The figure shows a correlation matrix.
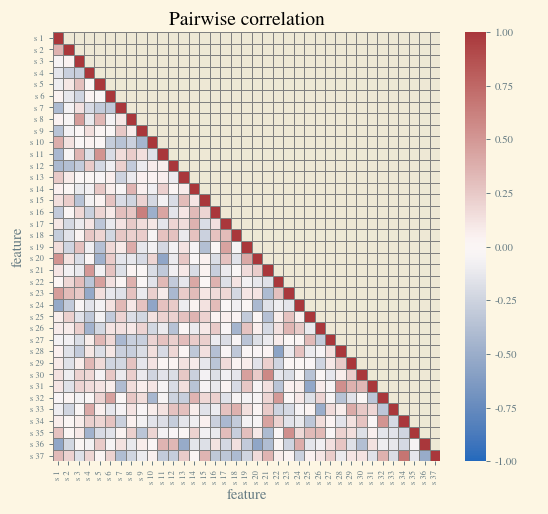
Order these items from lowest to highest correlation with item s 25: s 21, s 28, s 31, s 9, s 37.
s 31, s 21, s 9, s 28, s 37
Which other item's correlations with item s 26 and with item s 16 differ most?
s 18
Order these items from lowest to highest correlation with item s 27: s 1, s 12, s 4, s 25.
s 1, s 4, s 12, s 25
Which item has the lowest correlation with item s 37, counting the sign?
s 36
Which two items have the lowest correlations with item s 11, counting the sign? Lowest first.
s 20, s 1
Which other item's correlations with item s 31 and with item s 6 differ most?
s 32
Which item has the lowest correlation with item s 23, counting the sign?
s 4
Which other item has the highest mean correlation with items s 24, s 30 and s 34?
s 21
